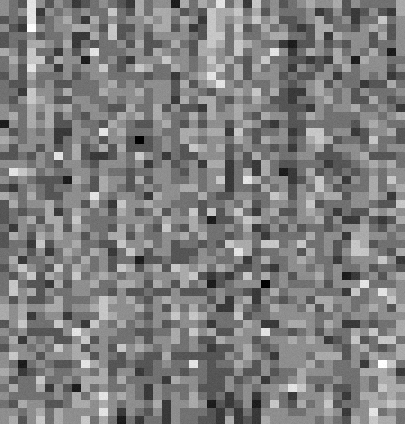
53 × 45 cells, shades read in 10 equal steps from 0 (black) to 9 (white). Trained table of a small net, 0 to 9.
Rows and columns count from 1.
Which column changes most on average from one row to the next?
30
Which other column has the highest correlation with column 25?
24
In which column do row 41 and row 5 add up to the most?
11
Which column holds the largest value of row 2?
4
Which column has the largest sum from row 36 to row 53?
12
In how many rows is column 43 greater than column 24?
22
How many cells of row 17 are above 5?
10
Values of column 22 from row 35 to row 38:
7 4 3 5
